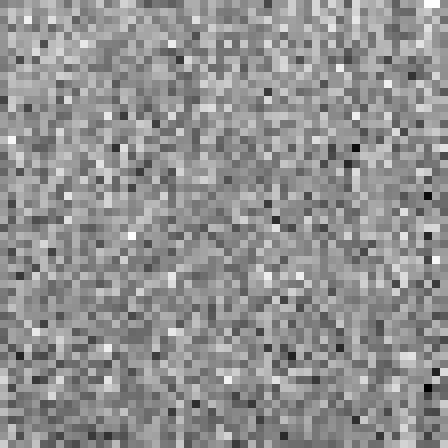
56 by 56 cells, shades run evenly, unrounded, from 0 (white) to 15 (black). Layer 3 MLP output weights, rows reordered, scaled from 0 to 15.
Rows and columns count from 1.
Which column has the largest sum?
44
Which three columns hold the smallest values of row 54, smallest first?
51, 2, 28
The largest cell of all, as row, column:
49, 54
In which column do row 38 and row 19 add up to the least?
35
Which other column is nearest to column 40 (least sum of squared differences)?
10
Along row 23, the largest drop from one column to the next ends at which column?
14
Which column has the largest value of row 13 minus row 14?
53
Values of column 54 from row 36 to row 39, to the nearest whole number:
4 9 5 5
